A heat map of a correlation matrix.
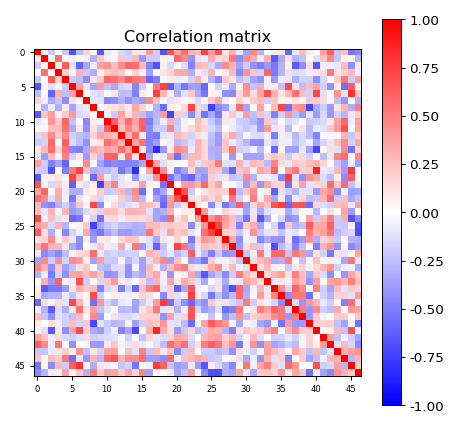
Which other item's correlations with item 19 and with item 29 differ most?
42
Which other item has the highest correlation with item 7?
16
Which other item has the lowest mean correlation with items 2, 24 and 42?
32
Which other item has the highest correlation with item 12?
14
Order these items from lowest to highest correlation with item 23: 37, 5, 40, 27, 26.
5, 40, 37, 26, 27
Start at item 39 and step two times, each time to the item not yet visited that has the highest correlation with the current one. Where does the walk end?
26
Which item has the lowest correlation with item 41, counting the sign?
46
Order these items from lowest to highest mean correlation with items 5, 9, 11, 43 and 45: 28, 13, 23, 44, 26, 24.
24, 26, 28, 23, 44, 13
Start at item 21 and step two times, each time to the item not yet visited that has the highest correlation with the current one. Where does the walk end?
28
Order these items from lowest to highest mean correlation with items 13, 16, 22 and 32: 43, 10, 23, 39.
39, 10, 23, 43
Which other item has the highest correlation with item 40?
17
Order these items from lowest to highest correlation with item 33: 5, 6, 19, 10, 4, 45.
5, 4, 10, 19, 45, 6
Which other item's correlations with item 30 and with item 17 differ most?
34
